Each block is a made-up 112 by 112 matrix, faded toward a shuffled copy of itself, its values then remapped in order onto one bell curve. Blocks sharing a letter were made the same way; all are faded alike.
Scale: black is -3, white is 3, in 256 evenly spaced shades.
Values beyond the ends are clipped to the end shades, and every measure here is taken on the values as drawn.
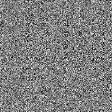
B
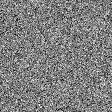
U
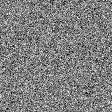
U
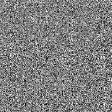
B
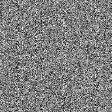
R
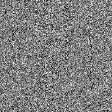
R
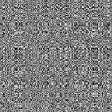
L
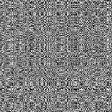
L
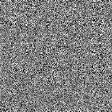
B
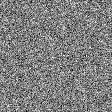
U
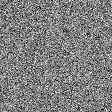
U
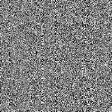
B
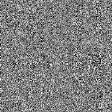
B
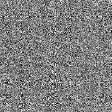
B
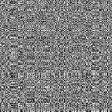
L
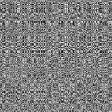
L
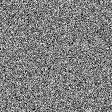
U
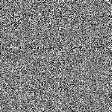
B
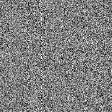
R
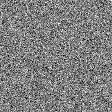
U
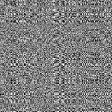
L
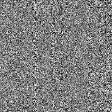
B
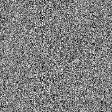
R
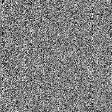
R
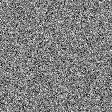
U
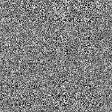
B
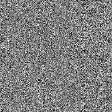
R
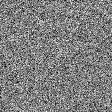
U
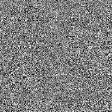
B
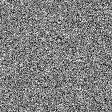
U
